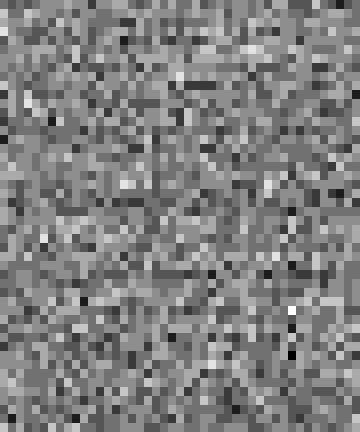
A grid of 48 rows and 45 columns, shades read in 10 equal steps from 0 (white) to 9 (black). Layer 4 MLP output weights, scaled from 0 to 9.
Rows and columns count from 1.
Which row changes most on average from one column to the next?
38
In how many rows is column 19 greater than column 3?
14
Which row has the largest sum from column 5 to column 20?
23
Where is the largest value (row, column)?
40, 37
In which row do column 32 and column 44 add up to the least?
6
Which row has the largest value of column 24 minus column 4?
12
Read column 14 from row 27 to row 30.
2 4 5 4
